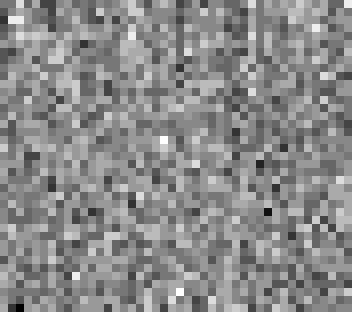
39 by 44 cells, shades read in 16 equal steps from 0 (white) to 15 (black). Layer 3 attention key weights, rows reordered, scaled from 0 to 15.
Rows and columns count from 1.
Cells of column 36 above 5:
30
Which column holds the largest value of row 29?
42
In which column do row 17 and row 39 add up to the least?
19
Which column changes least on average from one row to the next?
29
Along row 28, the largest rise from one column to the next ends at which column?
41
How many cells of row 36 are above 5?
37
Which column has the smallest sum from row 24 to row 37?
23
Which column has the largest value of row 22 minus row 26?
2
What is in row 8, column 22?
5
